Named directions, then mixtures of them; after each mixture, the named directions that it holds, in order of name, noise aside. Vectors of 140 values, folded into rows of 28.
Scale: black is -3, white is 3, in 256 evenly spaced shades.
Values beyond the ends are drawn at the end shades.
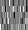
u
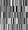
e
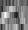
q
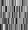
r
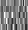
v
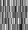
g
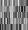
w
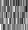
r, u.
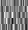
v.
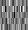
r, u.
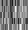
g, w.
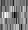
q, r, u.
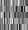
e, w.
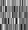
g, r.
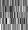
e, u, w.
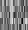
g, u, w.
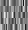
u, v.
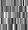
v.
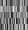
e, g, v.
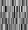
r, u.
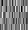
e, g, r.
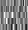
v.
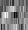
q, u.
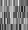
w.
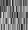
e, q, w.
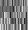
e, v, w.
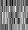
g, q.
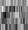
q, r.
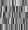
e, r.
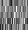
e, g, u.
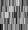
q, r, w.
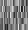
r, u, w.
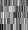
q, w.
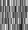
g.
